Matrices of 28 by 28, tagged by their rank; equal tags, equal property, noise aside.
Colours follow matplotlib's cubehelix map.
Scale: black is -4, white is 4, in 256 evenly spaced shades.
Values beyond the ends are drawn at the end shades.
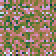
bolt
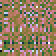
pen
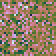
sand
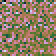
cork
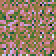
cork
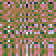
pen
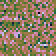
sand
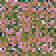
sand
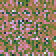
sand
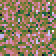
sand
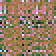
pen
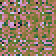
pen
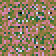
sand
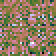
pen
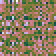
pen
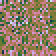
sand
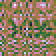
pen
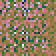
pen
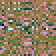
cork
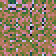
pen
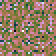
bolt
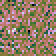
sand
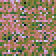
sand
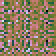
pen
